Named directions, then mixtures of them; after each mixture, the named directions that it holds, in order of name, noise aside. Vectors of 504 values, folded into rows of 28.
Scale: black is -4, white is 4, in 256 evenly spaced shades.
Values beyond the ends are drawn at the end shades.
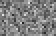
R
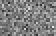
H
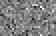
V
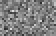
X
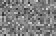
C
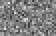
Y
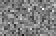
C, V, X.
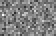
C, R, Y.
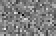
C, Y.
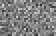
H.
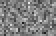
R, X, Y.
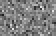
V, Y.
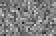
R, X.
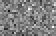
H, V, X.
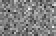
H, V, X.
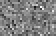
V.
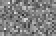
Y.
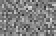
C, H, Y.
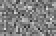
C, H, Y.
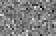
V.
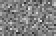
H, X, Y.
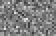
Y.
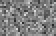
R.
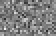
Y.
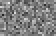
R, Y.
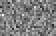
R, V, Y.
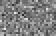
C, Y.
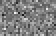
C, Y.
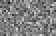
C, H, R.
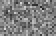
V, Y.
